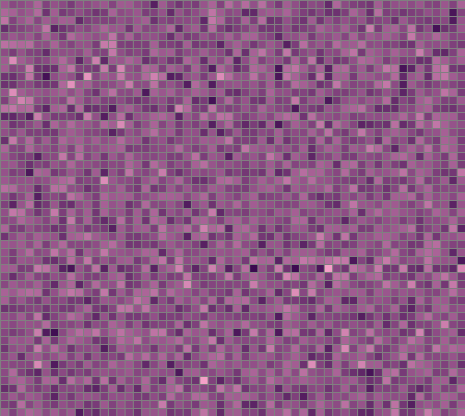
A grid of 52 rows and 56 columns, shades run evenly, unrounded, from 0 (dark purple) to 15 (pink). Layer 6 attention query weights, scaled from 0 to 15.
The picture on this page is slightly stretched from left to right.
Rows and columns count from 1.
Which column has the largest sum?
15
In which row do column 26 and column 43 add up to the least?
33
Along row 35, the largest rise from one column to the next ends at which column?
35
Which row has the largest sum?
37
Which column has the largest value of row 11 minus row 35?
16
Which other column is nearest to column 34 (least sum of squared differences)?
6
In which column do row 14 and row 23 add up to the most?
22
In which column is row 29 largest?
25
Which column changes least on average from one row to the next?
17
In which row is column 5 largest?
46
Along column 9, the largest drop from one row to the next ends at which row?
34
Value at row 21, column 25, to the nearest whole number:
10
